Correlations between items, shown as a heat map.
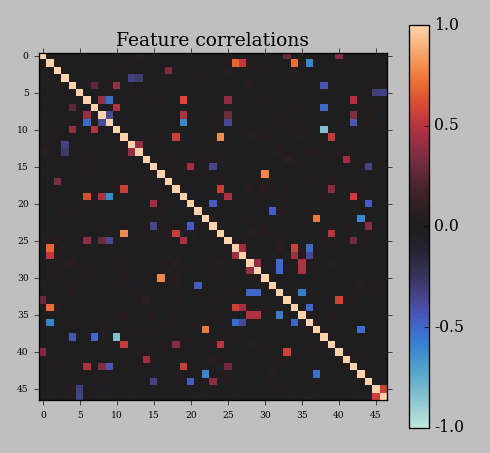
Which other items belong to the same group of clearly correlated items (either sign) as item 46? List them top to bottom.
5, 45
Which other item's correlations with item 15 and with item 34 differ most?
1
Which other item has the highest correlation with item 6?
19
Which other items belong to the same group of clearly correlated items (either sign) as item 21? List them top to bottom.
31
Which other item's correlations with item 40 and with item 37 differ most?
22
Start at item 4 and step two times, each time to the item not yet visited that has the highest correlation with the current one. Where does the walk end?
7
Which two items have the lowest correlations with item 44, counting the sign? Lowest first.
20, 15
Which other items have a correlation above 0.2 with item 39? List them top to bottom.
11, 18, 24
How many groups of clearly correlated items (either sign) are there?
14
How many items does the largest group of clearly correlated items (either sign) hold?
6
